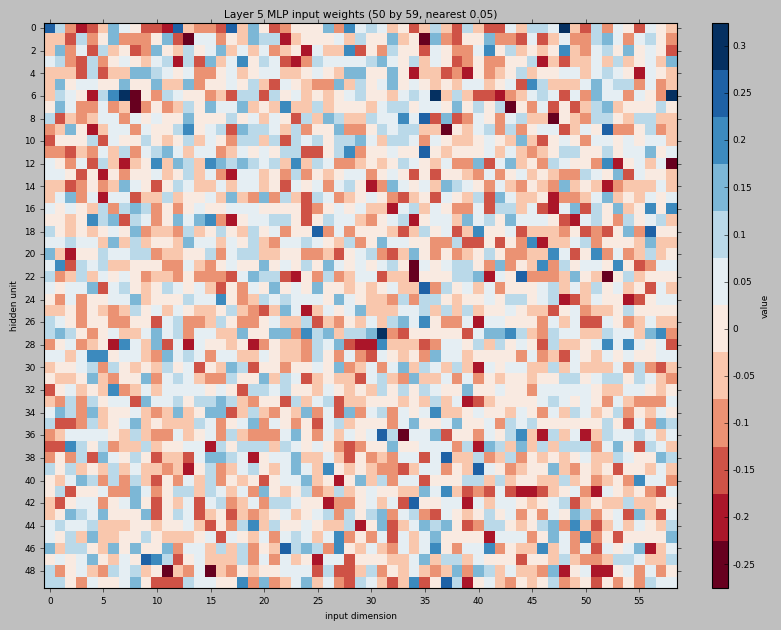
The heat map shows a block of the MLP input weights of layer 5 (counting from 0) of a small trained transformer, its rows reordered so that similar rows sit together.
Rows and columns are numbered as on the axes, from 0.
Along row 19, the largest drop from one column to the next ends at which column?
46
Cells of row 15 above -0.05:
30
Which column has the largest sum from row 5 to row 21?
13
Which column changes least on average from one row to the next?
14
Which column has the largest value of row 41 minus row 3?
12
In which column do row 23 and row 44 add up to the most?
35
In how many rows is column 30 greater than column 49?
20
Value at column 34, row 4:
-0.2
